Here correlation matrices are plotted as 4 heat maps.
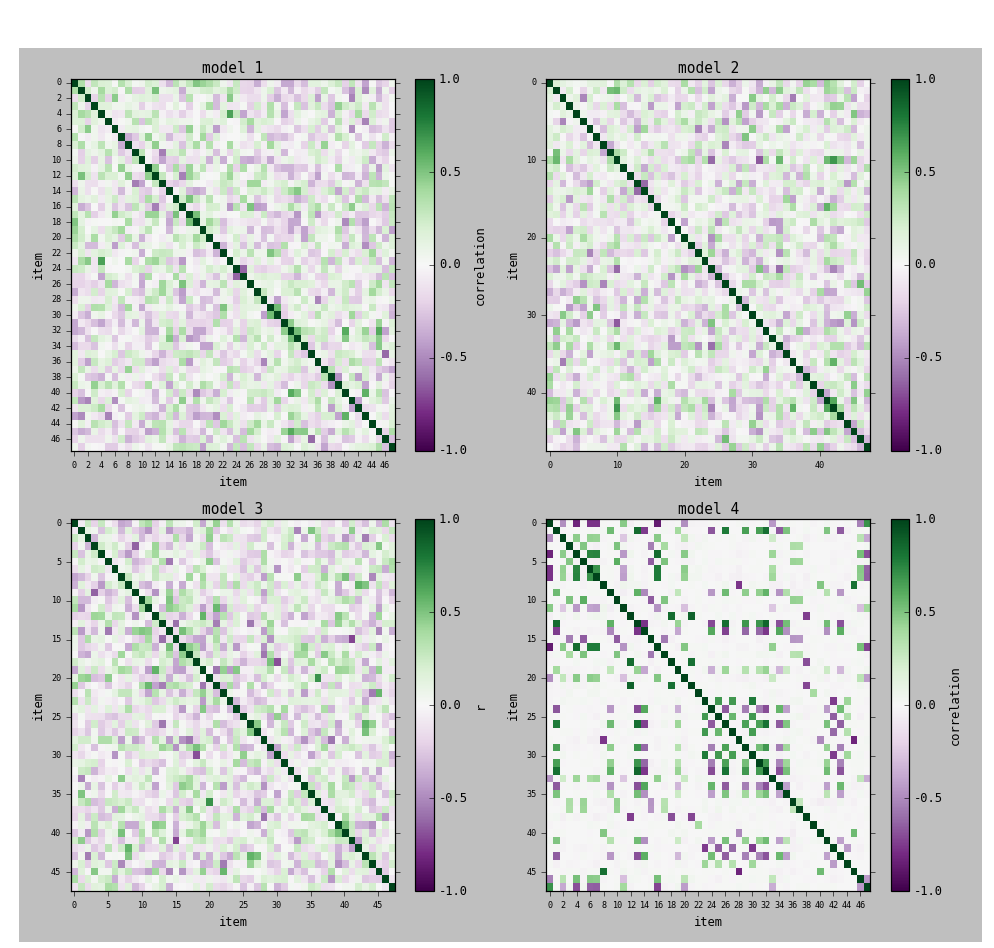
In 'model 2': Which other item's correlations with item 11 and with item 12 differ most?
14
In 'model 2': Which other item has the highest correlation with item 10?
42
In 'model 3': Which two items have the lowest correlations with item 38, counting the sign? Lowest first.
28, 46
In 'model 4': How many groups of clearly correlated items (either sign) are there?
7
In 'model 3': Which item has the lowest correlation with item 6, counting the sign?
30
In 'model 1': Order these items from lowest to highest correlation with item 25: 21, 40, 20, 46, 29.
21, 20, 40, 29, 46
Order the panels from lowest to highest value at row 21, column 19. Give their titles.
model 3, model 2, model 4, model 1
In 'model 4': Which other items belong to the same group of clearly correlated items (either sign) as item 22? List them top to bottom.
39
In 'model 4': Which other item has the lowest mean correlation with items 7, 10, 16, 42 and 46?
0
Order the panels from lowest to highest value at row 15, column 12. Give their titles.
model 2, model 3, model 4, model 1
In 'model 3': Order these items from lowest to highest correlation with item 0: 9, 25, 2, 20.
25, 9, 20, 2
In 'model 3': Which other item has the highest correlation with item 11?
21
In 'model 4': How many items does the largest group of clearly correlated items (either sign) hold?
14
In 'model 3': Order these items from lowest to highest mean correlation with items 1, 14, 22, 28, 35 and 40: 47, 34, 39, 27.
27, 34, 47, 39
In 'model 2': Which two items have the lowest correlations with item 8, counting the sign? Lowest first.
26, 9
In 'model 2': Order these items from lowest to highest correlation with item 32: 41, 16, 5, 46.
5, 46, 16, 41
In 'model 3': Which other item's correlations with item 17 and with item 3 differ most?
9
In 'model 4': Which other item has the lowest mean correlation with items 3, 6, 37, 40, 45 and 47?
28
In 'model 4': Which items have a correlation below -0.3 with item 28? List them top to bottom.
8, 40, 45
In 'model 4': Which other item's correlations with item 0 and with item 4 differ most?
16
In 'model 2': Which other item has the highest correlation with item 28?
4
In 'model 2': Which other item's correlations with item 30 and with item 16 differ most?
41
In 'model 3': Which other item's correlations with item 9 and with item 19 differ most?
12
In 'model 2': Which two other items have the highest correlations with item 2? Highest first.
30, 44
